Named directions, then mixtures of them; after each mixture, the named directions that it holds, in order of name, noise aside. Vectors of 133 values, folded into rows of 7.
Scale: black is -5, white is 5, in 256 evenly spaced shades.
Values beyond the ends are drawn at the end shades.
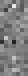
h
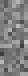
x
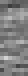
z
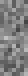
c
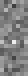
h, x.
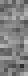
c, x, z.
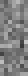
x.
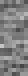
c, x, z.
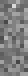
h, x.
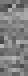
h, x, z.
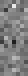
h.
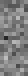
c, h, z.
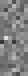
c, h.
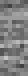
x, z.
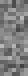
c, z.
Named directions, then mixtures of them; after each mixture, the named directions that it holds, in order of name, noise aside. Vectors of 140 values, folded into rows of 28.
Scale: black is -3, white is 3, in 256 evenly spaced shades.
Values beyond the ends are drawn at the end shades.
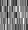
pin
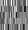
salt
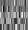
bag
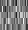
bag, pin.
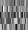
bag.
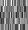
bag, salt.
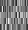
bag, pin.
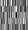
pin, salt.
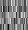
bag, salt.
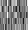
pin.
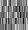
pin.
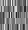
salt.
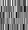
salt.
